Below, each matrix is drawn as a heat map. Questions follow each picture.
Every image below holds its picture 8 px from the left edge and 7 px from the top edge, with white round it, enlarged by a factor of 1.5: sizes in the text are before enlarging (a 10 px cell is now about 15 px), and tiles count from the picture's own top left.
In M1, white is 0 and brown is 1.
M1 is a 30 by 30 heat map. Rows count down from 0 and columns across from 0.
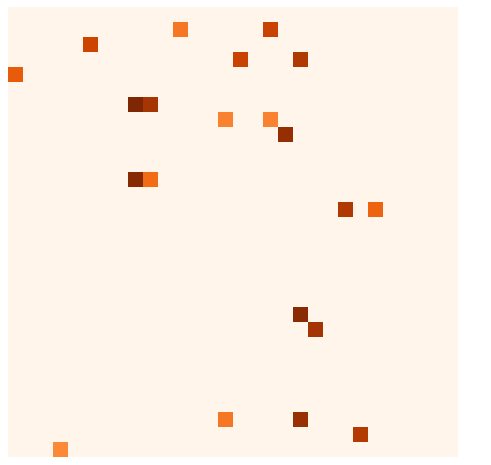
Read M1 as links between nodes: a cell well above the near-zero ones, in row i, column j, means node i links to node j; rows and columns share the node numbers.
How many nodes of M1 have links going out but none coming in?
10
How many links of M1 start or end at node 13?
2
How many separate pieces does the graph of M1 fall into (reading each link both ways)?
10
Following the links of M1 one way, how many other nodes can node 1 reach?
5
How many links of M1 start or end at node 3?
3
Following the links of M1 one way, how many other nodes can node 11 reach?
3
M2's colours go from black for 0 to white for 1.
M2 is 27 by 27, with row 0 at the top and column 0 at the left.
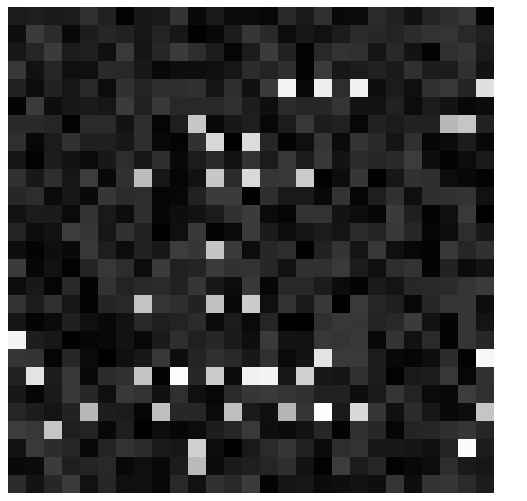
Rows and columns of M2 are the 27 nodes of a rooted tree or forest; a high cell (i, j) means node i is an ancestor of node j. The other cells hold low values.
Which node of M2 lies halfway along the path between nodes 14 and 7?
9
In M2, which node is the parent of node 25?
24
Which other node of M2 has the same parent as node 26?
17
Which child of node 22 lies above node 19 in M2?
4
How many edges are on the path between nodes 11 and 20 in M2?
5
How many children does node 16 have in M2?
1
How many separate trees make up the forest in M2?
8
